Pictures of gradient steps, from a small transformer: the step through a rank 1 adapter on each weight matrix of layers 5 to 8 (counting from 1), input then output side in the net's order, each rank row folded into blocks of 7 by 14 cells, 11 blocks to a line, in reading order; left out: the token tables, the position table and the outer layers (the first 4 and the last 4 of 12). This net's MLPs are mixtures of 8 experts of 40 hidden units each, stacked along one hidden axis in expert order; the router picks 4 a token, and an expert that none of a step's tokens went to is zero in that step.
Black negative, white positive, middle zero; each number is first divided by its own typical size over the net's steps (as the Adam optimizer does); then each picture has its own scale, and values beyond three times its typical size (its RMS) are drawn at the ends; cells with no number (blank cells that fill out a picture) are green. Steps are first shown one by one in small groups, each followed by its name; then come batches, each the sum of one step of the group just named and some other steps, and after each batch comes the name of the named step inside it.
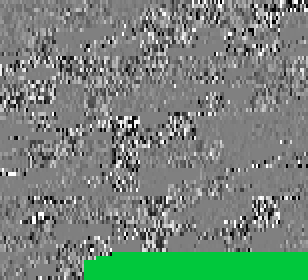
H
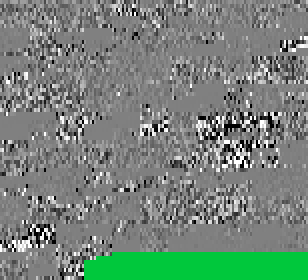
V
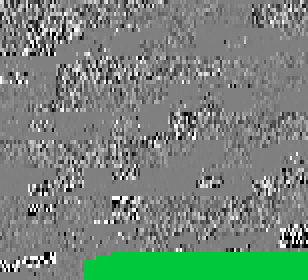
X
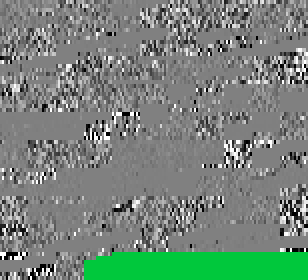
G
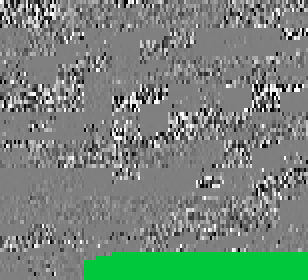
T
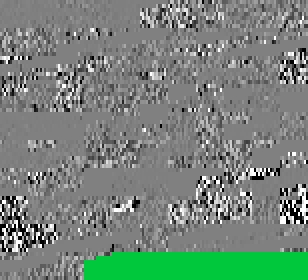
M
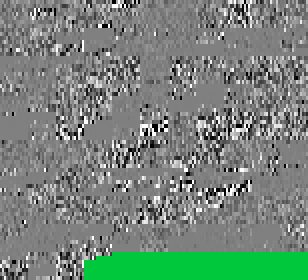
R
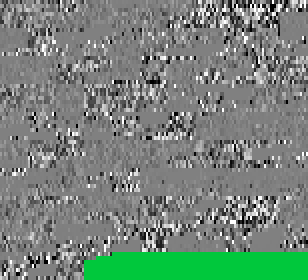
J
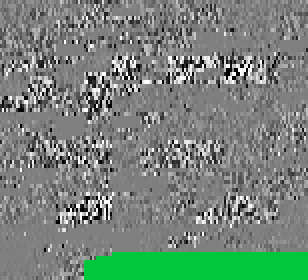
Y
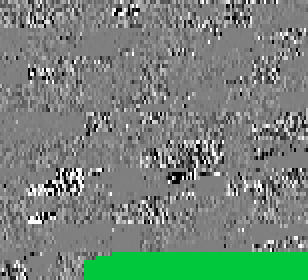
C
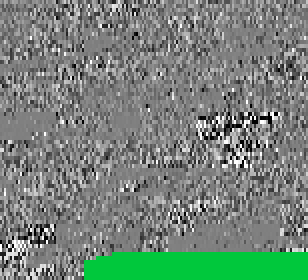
V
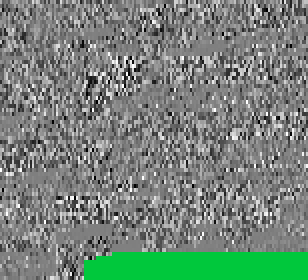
Y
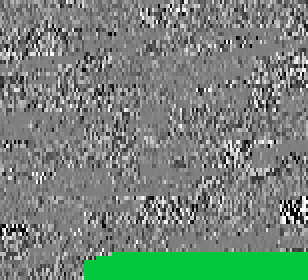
G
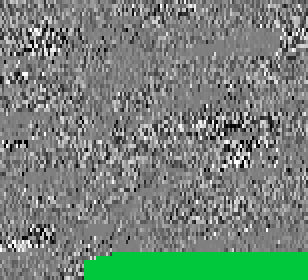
V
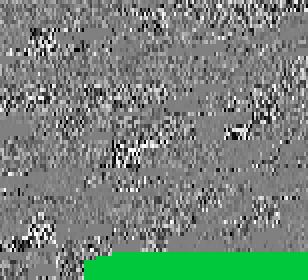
H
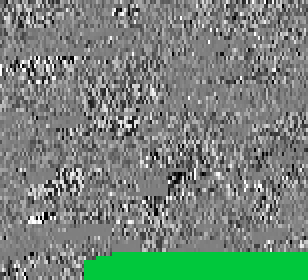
C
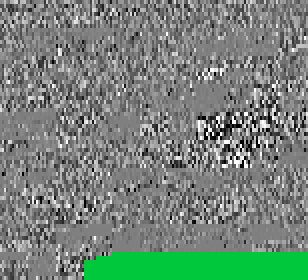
V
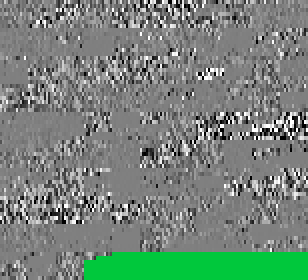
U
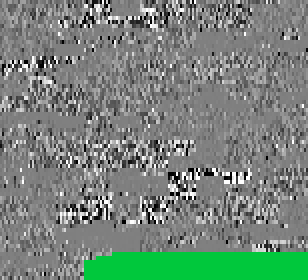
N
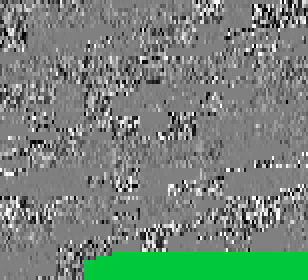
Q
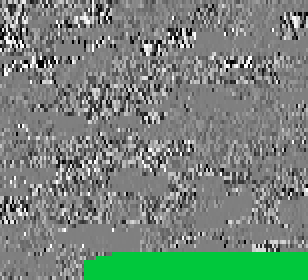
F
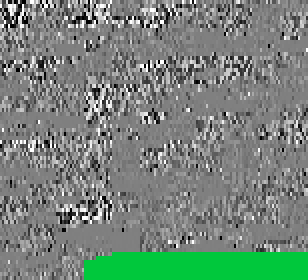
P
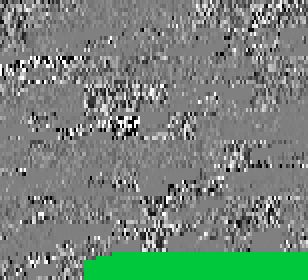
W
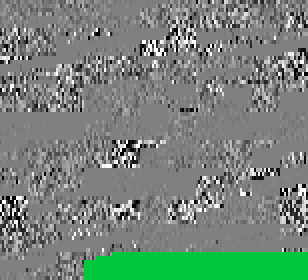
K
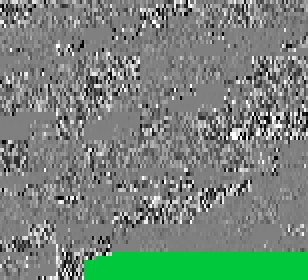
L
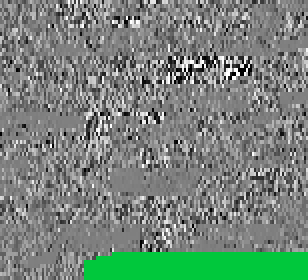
P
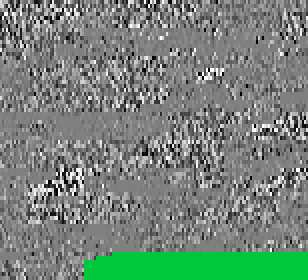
U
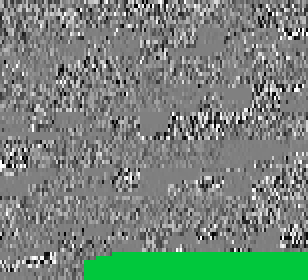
Q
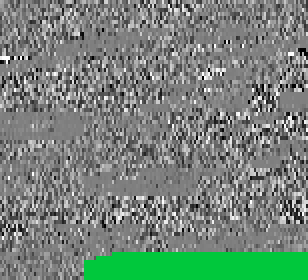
U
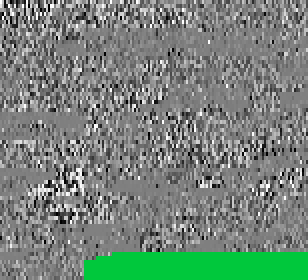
P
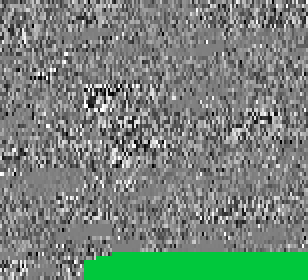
P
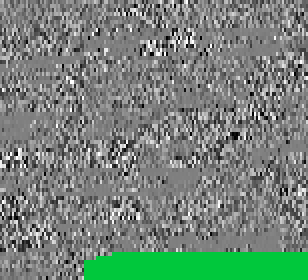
K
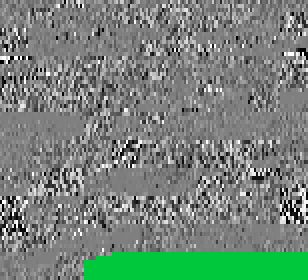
K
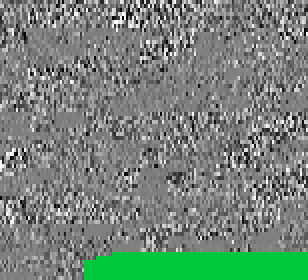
Q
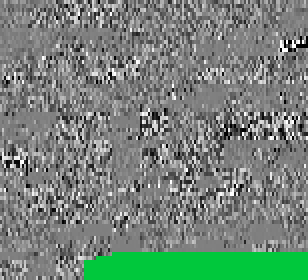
U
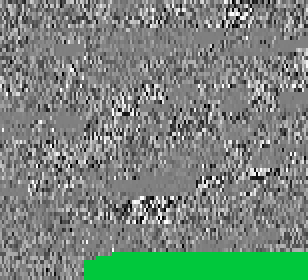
P
